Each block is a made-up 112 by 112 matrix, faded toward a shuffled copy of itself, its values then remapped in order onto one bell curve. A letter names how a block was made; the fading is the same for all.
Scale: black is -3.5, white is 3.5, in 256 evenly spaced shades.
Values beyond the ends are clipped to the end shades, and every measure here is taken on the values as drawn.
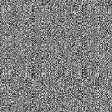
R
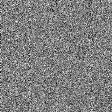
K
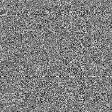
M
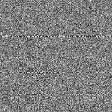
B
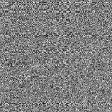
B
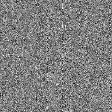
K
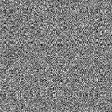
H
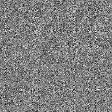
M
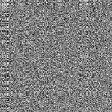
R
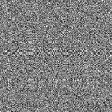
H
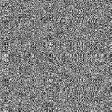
R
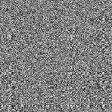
H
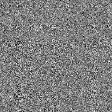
M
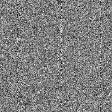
K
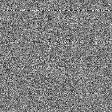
M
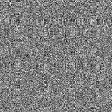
H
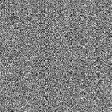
H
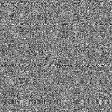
B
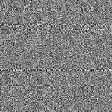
B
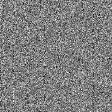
K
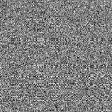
B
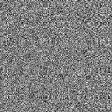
H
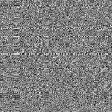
B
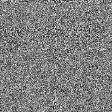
M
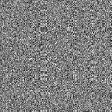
R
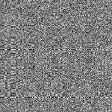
B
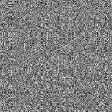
R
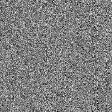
K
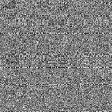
B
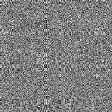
R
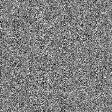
K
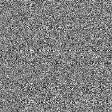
M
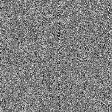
K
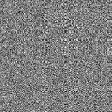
H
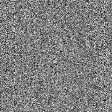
K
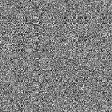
B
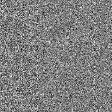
K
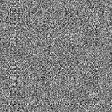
H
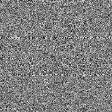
M
